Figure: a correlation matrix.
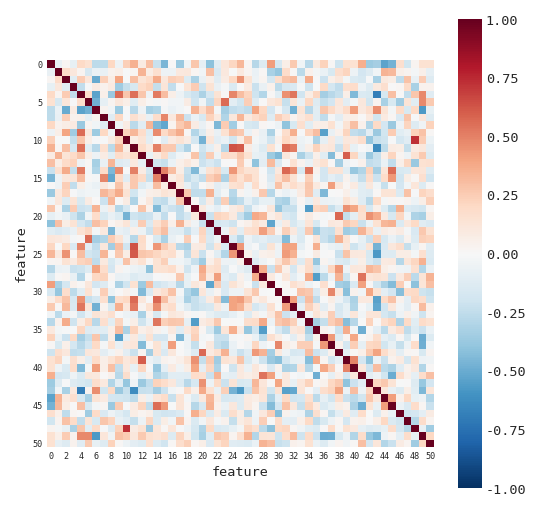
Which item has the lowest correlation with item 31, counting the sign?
43
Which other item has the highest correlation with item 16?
37
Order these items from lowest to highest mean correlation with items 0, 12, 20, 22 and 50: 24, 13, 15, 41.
15, 13, 24, 41
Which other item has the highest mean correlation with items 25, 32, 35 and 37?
11
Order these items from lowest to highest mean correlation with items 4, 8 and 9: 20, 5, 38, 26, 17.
20, 38, 26, 5, 17
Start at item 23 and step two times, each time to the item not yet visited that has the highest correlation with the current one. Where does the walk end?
49
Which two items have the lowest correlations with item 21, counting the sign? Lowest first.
29, 0
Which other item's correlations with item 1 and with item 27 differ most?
30
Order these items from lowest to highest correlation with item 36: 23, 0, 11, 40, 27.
23, 27, 11, 0, 40
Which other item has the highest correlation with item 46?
19
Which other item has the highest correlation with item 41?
28
